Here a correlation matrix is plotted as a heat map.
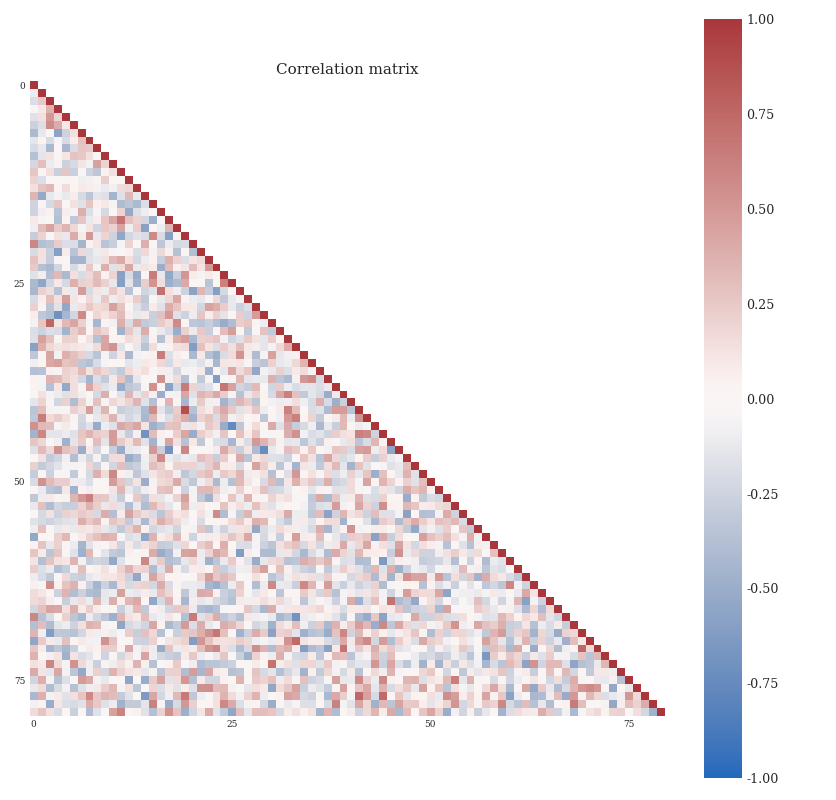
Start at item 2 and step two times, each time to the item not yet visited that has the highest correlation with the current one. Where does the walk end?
73
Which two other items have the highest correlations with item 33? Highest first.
70, 42
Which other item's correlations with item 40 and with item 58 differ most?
24
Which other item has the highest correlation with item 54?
23
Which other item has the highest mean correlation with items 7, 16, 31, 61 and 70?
6
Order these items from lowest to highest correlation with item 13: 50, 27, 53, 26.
53, 26, 50, 27
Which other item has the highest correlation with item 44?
77
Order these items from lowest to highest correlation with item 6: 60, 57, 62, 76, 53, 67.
67, 62, 76, 60, 57, 53
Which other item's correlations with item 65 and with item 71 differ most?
69
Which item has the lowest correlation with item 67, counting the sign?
33
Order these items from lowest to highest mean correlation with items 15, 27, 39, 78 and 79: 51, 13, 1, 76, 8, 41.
13, 8, 51, 1, 76, 41
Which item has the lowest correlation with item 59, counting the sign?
26
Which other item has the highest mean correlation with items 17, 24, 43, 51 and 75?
28
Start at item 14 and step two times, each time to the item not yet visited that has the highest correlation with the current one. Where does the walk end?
63
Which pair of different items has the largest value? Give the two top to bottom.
19, 41
